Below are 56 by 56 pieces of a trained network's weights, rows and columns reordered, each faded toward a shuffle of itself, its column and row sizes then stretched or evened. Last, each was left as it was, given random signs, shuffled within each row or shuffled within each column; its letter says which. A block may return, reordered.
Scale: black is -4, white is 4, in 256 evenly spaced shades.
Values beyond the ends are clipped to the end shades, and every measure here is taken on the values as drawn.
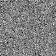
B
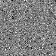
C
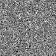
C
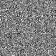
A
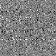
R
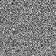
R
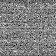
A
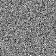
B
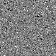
B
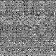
R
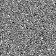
B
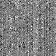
R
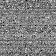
A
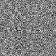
R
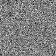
A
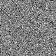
B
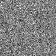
B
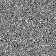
A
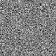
R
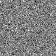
A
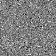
A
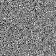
B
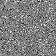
A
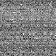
R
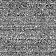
A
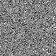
B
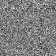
C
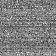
A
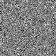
B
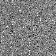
B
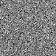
B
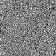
R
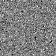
B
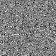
A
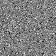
A
